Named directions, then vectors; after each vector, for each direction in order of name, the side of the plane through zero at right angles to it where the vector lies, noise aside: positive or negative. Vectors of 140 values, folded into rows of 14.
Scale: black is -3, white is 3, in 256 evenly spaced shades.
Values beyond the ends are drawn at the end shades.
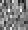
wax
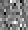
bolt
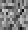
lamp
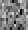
negative, positive, negative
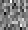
positive, positive, negative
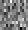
positive, positive, negative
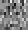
positive, positive, negative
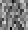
negative, positive, negative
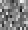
negative, negative, negative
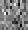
negative, positive, positive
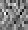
negative, positive, positive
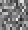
negative, negative, negative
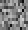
positive, positive, positive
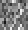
positive, negative, positive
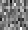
negative, negative, positive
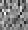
negative, positive, positive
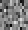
positive, positive, positive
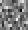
negative, negative, negative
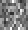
positive, negative, positive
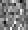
positive, negative, positive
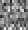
negative, negative, positive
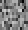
positive, positive, positive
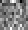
positive, negative, positive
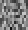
negative, positive, negative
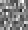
negative, negative, negative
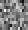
positive, positive, positive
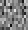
positive, positive, positive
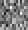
positive, negative, negative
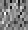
negative, positive, positive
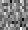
negative, negative, positive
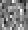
positive, negative, positive
